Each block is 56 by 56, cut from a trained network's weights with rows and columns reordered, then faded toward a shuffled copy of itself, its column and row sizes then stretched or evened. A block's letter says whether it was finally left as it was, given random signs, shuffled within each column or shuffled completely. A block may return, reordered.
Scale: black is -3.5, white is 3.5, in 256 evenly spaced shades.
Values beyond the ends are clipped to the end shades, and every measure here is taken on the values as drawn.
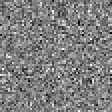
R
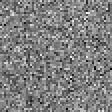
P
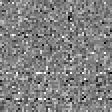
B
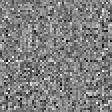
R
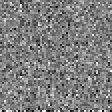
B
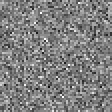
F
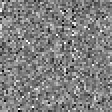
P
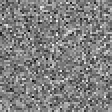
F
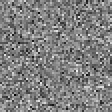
P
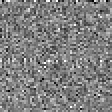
R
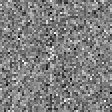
P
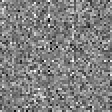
B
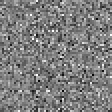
B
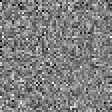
R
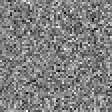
P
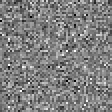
R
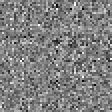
B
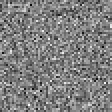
F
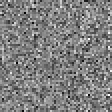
P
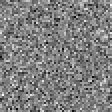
F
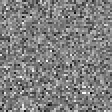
B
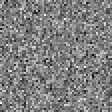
P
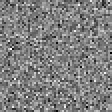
F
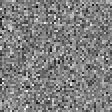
P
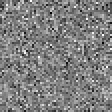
P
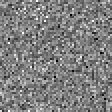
F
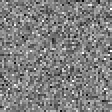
F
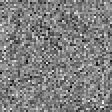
F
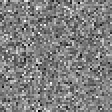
P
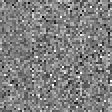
P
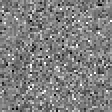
P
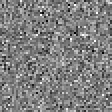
P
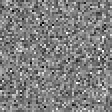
P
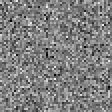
P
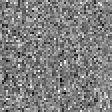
P
